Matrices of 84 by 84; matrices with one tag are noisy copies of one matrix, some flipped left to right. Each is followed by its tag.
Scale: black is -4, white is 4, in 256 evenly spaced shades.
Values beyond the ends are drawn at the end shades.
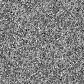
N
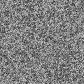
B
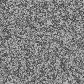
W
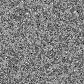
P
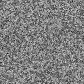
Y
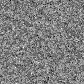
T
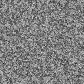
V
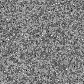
T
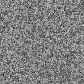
B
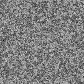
W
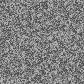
W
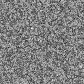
V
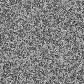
N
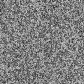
B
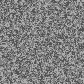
V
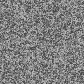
N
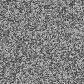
P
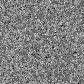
B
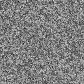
T
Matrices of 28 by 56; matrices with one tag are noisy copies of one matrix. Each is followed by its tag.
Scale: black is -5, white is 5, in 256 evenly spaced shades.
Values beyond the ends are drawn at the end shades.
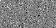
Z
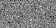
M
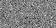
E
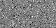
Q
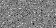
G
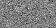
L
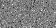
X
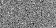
G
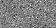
Q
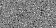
G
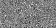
E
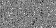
G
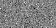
E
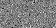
X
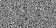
Z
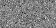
L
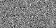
Q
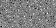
M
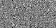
Q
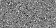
L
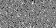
X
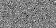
L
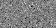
E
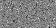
L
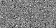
Q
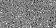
X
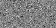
M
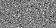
M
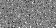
X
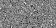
E
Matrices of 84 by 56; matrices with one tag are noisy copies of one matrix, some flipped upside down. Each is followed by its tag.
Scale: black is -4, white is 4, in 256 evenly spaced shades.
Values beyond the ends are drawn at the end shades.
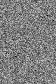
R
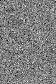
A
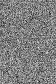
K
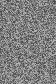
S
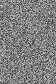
R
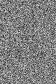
S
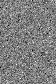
K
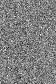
R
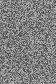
K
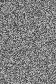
R
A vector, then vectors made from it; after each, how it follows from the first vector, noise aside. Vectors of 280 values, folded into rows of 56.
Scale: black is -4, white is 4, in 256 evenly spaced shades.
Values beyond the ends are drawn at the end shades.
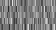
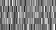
copied.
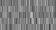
wrapped around, shrunk.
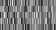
sign-scrambled.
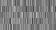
wrapped around, shrunk.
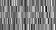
copied.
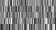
copied.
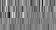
wrapped around, negated, partly zeroed.
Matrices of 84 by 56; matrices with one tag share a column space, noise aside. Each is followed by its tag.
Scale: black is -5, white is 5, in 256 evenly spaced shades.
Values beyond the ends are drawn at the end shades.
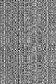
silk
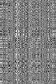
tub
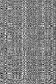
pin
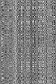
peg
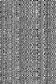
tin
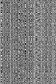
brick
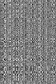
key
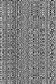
tin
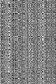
brick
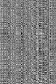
pin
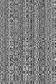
key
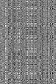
pin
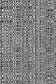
peg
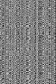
pin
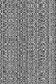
brick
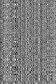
key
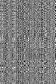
tub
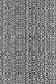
pin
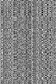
tin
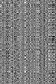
brick
